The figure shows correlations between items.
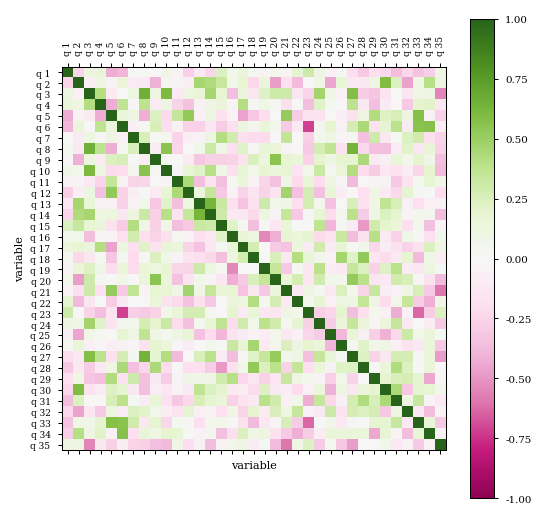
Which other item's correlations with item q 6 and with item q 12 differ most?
q 23
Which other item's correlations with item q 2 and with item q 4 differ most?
q 30
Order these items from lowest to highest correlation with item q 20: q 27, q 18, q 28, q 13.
q 13, q 18, q 28, q 27
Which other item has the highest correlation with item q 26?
q 18
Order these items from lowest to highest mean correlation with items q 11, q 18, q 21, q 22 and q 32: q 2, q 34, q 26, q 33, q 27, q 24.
q 2, q 34, q 33, q 24, q 27, q 26
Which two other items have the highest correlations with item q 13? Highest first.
q 14, q 2
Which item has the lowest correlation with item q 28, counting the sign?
q 15
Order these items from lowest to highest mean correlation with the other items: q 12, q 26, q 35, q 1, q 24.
q 35, q 1, q 12, q 26, q 24
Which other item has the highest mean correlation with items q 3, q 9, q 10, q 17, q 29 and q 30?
q 24
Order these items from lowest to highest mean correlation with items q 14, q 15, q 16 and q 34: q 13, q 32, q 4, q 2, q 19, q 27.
q 32, q 19, q 27, q 4, q 13, q 2
